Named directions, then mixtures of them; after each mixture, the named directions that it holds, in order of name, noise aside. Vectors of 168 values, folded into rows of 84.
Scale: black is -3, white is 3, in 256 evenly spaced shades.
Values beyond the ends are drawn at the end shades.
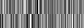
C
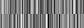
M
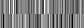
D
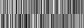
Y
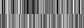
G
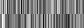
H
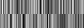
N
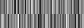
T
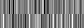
D.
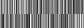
C, D, Y.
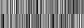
C, D, Y.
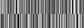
M, T.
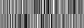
D, Y.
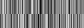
C, M, T.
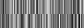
D, M, T.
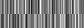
N, T.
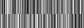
G, T.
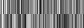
H, N.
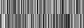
H.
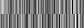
M, T.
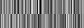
C, N, T.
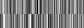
C, H, M.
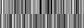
M, N, T.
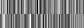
C, H.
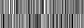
D.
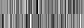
C, D, Y.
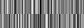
M, T.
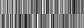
Y.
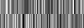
G, N.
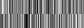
C, M, Y.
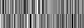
C.
